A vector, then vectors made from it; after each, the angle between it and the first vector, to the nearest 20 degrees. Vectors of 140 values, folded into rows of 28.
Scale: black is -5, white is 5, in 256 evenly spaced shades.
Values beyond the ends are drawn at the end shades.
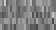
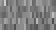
20 degrees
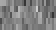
100 degrees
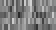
40 degrees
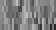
80 degrees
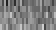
80 degrees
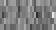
40 degrees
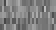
140 degrees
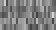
20 degrees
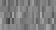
120 degrees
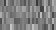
120 degrees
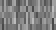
80 degrees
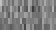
80 degrees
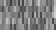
60 degrees
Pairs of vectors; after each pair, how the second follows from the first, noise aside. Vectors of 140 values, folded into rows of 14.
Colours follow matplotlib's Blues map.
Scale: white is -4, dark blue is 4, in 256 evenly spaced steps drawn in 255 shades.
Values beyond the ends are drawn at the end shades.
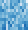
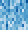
negated.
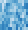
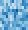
wrapped around, negated.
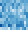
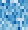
wrapped around, negated.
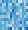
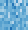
partly zeroed.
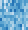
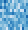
negated.
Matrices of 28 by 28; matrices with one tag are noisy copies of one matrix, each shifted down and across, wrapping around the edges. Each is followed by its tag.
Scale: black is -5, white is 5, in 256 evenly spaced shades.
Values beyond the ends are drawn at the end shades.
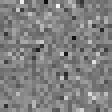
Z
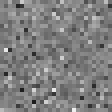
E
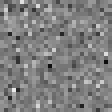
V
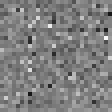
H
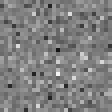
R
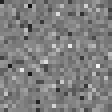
Z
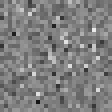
V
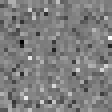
V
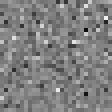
E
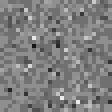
V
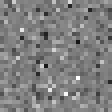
V
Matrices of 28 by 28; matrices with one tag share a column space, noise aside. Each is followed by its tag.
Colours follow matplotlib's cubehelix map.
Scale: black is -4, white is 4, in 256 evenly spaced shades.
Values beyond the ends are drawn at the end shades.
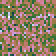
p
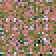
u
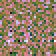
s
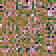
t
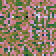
p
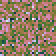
u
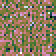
p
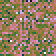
u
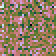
t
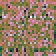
p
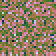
s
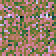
p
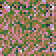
t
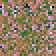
t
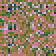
t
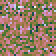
t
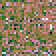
u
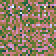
t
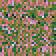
p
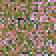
u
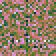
s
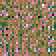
p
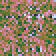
p
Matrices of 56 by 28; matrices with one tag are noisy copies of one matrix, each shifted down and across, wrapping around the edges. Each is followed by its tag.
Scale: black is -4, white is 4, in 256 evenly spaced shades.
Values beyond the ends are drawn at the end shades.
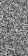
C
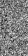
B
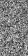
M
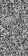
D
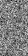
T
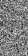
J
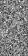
M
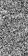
B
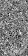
D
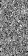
D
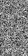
T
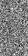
M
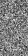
J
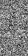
B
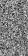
M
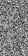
M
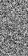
C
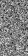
M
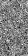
D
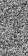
B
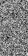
T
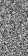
M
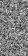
T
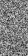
C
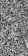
M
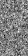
B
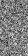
C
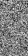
J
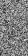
C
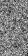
T
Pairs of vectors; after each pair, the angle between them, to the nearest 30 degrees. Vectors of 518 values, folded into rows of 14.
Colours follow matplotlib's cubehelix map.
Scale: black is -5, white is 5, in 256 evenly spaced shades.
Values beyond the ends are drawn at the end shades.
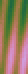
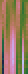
60 degrees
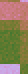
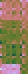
30 degrees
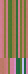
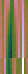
60 degrees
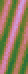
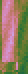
60 degrees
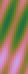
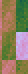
90 degrees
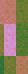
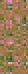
90 degrees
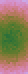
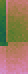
60 degrees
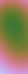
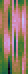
120 degrees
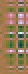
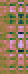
150 degrees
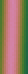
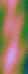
30 degrees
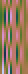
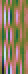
150 degrees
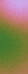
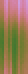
30 degrees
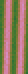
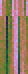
120 degrees
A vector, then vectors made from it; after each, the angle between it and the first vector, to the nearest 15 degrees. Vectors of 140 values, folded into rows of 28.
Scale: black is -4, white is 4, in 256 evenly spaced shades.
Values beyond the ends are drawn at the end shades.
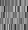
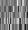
75 degrees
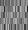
15 degrees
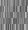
150 degrees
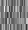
105 degrees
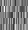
120 degrees
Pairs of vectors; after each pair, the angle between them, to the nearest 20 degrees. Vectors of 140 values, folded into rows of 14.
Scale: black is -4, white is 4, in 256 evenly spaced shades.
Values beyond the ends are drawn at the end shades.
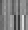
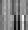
20 degrees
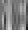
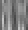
40 degrees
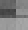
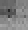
20 degrees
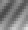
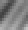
40 degrees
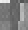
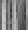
100 degrees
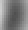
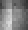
120 degrees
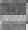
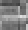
40 degrees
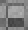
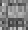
40 degrees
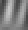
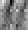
140 degrees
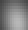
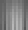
40 degrees
